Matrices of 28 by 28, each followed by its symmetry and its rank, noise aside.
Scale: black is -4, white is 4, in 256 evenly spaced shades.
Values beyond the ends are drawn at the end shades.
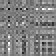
symmetric, rank two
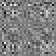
no symmetry, rank three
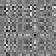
no symmetry, rank three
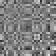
symmetric, rank two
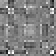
symmetric, rank two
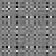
symmetric, rank one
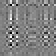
no symmetry, rank one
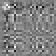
no symmetry, rank three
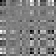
symmetric, rank one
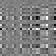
no symmetry, rank one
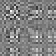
symmetric, rank two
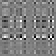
no symmetry, rank one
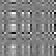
no symmetry, rank one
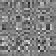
no symmetry, rank three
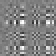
symmetric, rank one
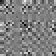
symmetric, rank three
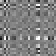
symmetric, rank one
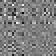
no symmetry, rank three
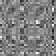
no symmetry, rank three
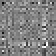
symmetric, rank three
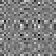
no symmetry, rank two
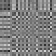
symmetric, rank one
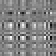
no symmetry, rank one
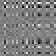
no symmetry, rank one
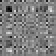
symmetric, rank two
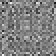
no symmetry, rank three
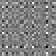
symmetric, rank two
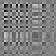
symmetric, rank one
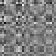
antisymmetric, rank two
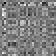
no symmetry, rank three
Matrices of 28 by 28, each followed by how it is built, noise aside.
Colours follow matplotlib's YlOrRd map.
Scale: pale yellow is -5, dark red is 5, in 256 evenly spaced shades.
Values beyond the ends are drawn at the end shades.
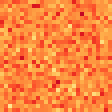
noise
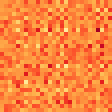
low rank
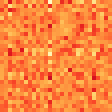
low rank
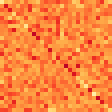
diagonal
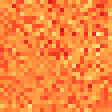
upper triangular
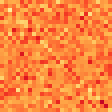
diagonal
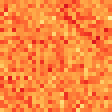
Toeplitz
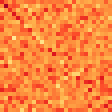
diagonal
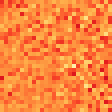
upper triangular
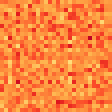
low rank
